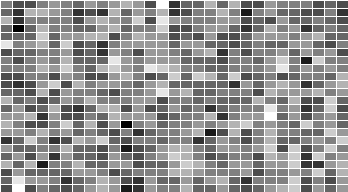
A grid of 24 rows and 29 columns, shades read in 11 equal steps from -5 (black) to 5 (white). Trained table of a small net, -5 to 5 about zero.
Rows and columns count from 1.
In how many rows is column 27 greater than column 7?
15
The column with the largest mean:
23
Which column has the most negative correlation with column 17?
9
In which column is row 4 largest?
14
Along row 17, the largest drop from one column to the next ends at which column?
18
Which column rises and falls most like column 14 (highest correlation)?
4
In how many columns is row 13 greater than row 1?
14
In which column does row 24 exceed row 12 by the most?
2
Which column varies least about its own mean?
22
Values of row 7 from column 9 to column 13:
-3 1 0 -2 1
